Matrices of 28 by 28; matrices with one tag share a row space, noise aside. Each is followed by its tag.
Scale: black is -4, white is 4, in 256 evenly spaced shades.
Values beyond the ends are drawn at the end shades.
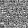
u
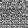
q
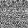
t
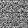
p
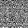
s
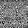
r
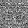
t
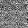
r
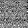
r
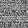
r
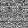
t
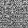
s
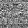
p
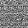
t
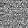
u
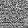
r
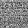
s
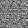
q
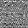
s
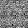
t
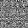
t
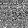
t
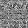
u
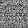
u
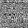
s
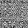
s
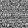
q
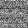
r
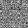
q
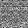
p
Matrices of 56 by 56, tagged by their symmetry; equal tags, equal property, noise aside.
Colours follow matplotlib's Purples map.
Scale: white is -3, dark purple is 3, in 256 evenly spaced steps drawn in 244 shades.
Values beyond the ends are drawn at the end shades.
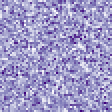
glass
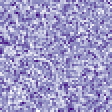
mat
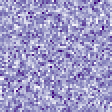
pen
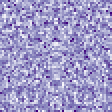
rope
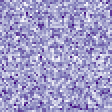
rope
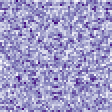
rope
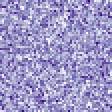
pen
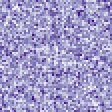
pen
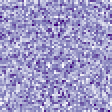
rope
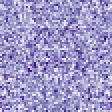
rope
